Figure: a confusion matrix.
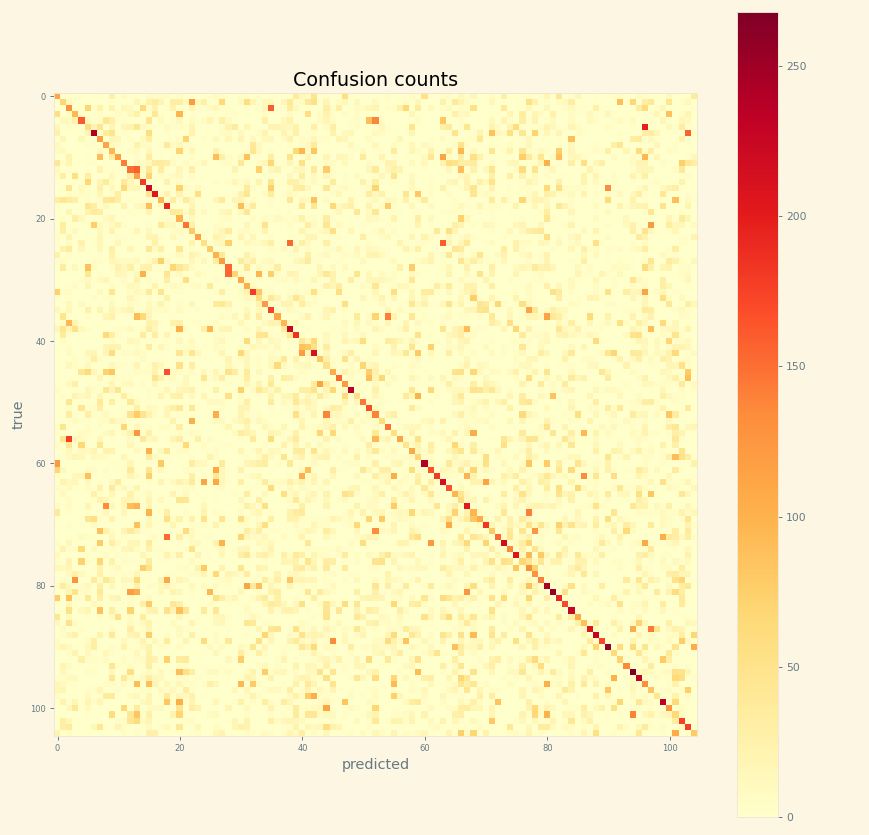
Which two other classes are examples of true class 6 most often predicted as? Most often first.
103, 71
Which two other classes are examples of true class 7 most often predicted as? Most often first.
84, 21
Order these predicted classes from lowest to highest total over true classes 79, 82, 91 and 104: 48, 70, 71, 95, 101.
48, 70, 71, 95, 101
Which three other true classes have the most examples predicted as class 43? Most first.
47, 55, 94
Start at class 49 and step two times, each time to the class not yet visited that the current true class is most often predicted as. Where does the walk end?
101
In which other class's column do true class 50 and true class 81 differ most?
67
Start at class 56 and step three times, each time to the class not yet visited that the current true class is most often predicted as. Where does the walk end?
77
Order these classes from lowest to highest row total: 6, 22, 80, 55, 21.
22, 21, 55, 6, 80
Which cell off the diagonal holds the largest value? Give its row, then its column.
5, 96
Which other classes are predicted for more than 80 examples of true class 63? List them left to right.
24, 26, 70
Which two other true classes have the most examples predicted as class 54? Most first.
36, 18
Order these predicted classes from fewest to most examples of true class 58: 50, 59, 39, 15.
50, 59, 39, 15
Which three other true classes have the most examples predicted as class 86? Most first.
62, 55, 11
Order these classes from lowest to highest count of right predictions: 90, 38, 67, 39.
39, 67, 38, 90
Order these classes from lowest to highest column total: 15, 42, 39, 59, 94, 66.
59, 94, 39, 42, 66, 15
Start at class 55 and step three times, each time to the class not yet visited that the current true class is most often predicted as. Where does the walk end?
90
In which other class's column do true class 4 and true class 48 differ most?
52
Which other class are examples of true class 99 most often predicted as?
20
